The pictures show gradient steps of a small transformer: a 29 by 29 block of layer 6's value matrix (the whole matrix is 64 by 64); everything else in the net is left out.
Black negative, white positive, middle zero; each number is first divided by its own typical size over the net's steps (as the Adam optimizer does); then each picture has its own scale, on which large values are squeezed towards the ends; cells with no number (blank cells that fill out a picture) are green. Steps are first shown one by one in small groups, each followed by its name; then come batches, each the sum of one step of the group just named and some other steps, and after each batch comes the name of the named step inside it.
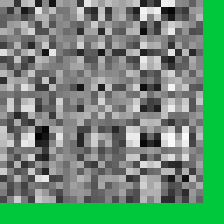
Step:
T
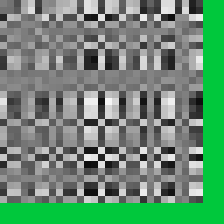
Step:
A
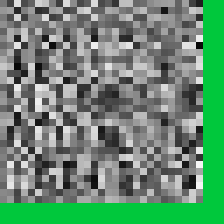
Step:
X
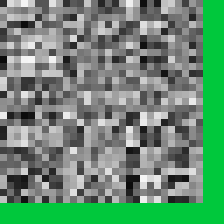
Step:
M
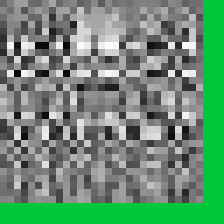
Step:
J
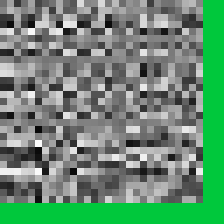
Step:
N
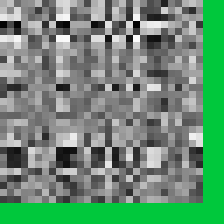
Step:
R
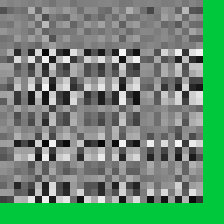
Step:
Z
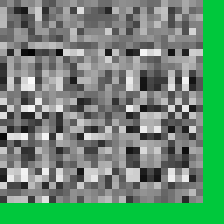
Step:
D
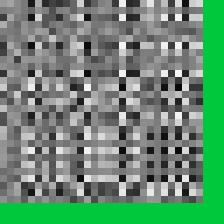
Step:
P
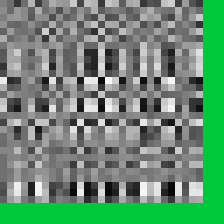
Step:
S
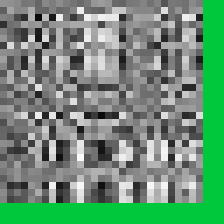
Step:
J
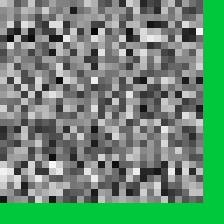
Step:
S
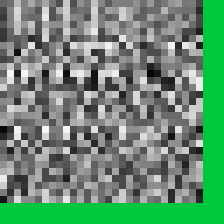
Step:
J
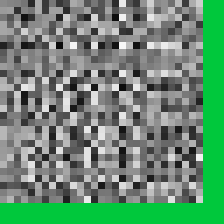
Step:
P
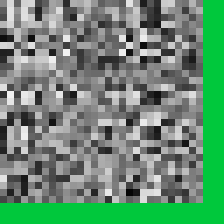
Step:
M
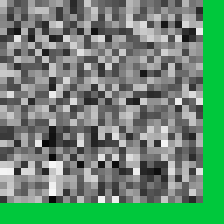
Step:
Z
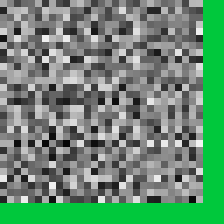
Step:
Z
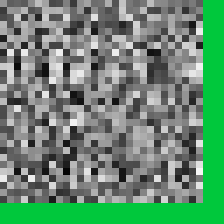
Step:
X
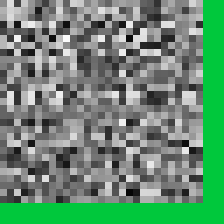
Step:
R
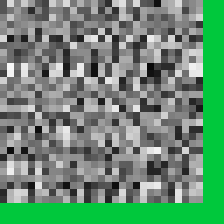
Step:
S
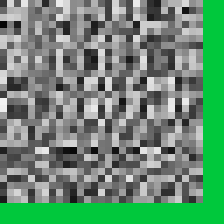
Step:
R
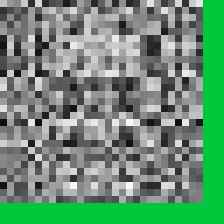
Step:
J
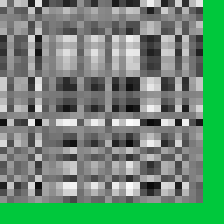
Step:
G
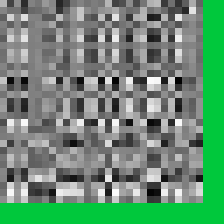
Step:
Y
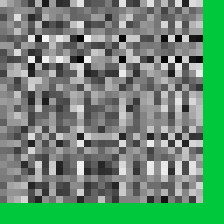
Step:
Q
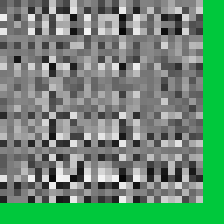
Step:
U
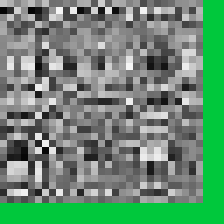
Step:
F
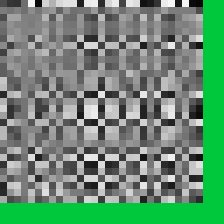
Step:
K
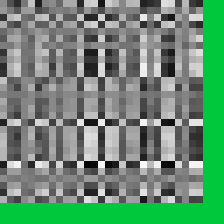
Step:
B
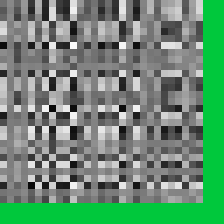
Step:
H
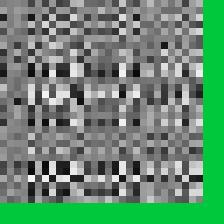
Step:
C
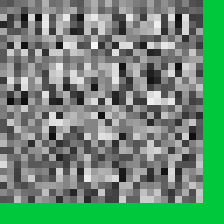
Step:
U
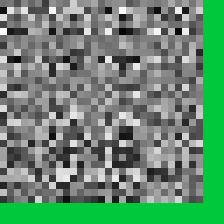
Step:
U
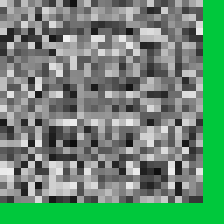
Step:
G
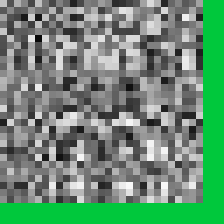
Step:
G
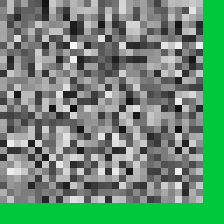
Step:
H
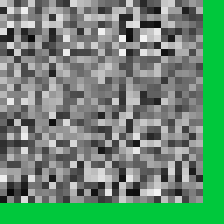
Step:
U
